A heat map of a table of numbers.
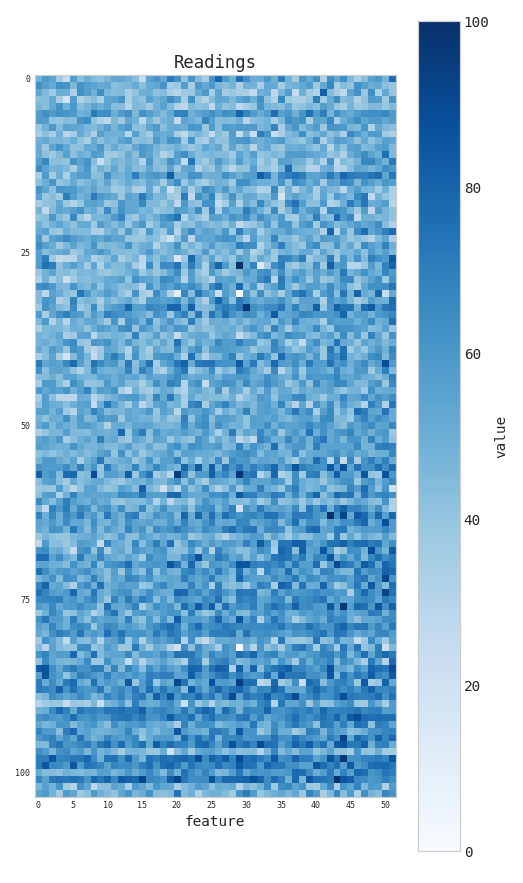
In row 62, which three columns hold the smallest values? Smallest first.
29, 1, 51
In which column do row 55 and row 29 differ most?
44
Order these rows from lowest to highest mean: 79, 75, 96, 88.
75, 79, 88, 96
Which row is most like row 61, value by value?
16
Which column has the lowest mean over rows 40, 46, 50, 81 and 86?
4
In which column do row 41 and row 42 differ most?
5
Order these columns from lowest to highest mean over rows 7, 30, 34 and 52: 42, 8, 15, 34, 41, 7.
15, 7, 8, 41, 42, 34
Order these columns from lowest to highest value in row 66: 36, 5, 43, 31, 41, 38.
36, 38, 5, 41, 31, 43
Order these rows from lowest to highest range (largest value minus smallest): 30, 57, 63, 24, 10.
10, 24, 30, 63, 57
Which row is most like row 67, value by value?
14
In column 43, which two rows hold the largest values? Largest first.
101, 70
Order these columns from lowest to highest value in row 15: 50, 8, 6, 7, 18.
18, 6, 7, 8, 50
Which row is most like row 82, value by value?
31
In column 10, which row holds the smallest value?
6
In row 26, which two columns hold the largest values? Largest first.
51, 22
